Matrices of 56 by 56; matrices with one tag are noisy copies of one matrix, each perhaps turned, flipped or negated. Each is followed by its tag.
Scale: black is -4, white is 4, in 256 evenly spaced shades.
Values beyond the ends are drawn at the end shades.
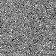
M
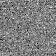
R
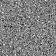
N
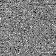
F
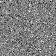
N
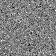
N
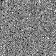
R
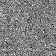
M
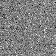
M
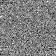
R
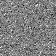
M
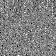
F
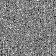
F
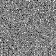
F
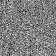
M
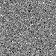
N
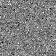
R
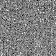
F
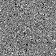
N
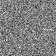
N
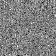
F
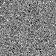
N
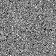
N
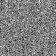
R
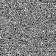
F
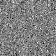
R
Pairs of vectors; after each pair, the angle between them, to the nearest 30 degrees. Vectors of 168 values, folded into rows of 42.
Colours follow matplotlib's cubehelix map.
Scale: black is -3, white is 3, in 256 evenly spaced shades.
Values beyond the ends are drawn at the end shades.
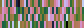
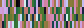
30 degrees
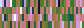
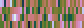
30 degrees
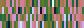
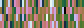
90 degrees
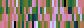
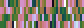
150 degrees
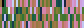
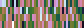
120 degrees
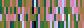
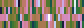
60 degrees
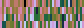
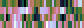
60 degrees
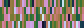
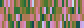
150 degrees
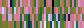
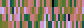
30 degrees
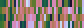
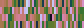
60 degrees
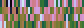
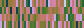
60 degrees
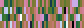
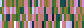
60 degrees
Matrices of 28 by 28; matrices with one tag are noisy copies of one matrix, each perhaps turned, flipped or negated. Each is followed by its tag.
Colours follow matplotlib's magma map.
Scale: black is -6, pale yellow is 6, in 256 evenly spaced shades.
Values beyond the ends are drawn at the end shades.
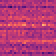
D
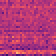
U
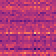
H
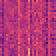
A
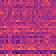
U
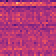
U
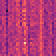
D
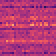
D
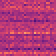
H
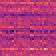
D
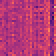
U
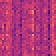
H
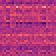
H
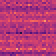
H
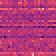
A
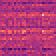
D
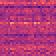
H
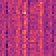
D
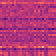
A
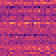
H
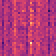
D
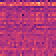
U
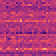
H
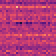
H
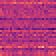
A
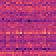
H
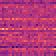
A
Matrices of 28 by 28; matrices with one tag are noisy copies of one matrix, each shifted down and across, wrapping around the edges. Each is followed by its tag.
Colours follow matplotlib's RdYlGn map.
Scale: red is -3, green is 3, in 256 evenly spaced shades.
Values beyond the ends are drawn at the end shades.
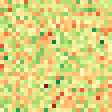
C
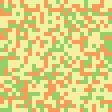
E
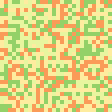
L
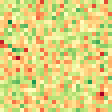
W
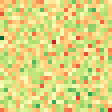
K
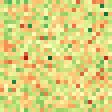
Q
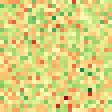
K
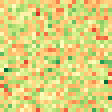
E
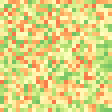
L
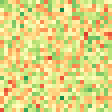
W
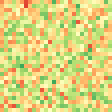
W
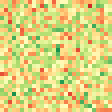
Q
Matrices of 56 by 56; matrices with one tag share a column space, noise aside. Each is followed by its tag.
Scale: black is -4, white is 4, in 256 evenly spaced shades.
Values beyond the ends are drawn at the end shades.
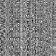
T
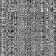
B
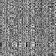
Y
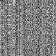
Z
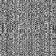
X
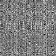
X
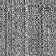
B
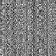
Z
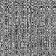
Y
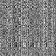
Y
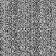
T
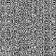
T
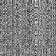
Z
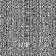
Y
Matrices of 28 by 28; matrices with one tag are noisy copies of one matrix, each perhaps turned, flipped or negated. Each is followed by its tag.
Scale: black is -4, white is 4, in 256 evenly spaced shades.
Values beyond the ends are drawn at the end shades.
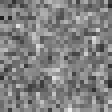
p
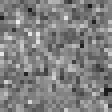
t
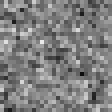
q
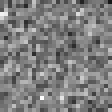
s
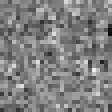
p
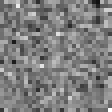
s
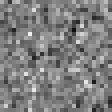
q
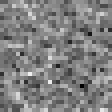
q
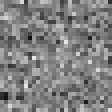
s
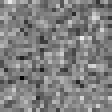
q
